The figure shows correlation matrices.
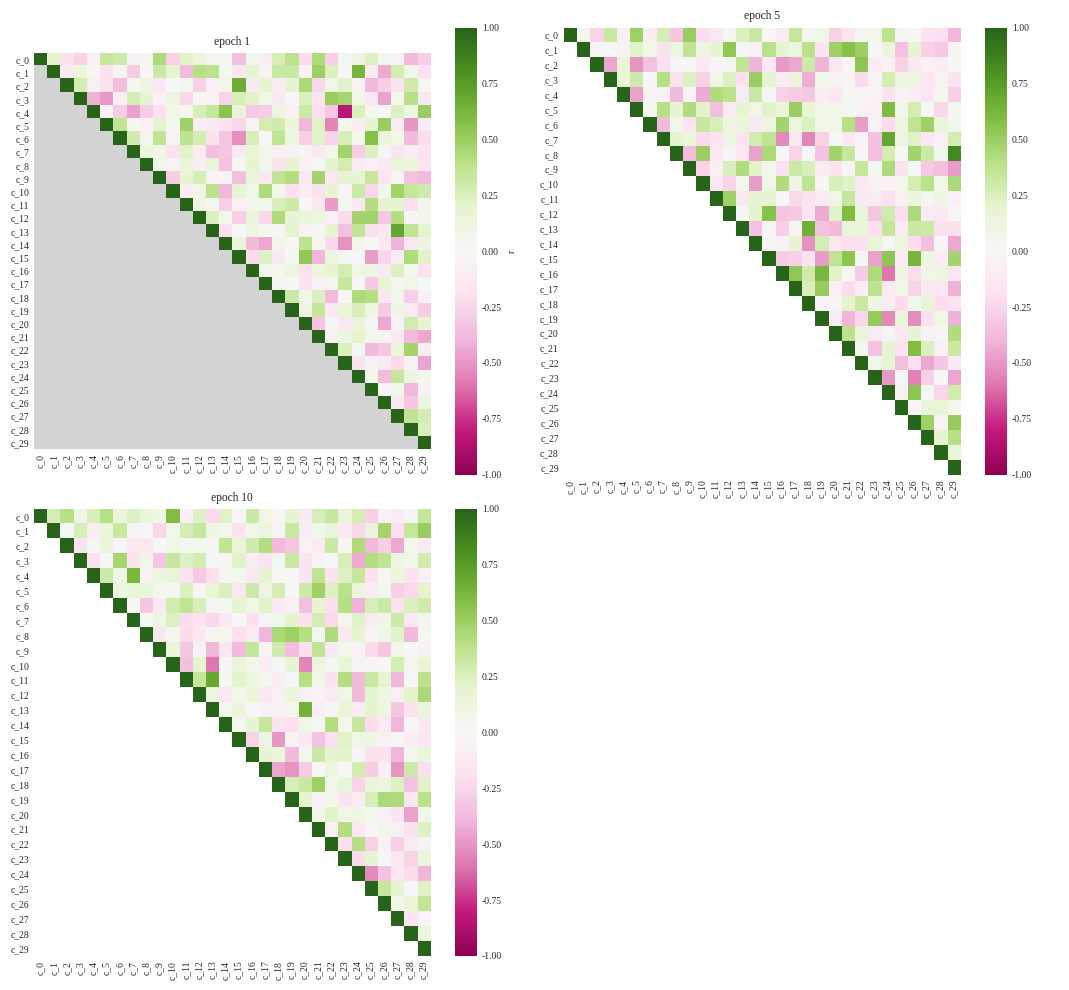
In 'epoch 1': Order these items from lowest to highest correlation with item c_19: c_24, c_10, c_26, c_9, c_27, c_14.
c_26, c_10, c_14, c_27, c_24, c_9
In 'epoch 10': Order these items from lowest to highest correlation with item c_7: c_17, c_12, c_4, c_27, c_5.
c_12, c_17, c_5, c_27, c_4
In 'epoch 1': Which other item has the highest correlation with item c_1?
c_24
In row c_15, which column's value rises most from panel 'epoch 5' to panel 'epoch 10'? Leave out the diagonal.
c_23
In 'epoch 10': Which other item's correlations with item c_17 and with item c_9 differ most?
c_18
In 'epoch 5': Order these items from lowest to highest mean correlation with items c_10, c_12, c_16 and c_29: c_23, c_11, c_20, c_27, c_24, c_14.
c_14, c_23, c_24, c_11, c_27, c_20
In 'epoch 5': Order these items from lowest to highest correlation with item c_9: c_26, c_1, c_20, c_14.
c_20, c_26, c_14, c_1
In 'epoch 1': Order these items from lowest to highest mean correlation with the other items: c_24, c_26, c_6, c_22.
c_26, c_22, c_6, c_24
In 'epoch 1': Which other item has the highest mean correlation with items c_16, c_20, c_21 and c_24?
c_1
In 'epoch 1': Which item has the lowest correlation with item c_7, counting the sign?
c_4
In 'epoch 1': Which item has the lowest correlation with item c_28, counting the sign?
c_5
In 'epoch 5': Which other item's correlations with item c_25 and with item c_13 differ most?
c_18
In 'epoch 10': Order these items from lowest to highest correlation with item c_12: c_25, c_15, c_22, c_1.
c_22, c_15, c_25, c_1
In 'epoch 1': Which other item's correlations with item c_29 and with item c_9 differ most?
c_21
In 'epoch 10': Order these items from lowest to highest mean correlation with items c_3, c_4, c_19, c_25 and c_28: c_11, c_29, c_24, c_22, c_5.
c_24, c_22, c_5, c_11, c_29
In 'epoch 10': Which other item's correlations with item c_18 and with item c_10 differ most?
c_20
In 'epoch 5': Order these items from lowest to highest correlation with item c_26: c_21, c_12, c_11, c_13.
c_11, c_13, c_12, c_21
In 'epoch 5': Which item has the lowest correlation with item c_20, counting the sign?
c_13
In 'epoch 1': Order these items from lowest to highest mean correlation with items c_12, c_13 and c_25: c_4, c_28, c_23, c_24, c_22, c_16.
c_23, c_22, c_28, c_16, c_4, c_24
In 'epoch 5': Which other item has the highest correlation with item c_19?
c_16
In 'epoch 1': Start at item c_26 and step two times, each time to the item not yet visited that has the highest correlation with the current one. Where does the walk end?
c_11
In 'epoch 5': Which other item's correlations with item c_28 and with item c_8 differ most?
c_29
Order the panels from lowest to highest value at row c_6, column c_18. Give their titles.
epoch 10, epoch 5, epoch 1
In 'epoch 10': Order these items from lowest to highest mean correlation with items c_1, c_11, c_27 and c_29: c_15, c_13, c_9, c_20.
c_9, c_15, c_20, c_13
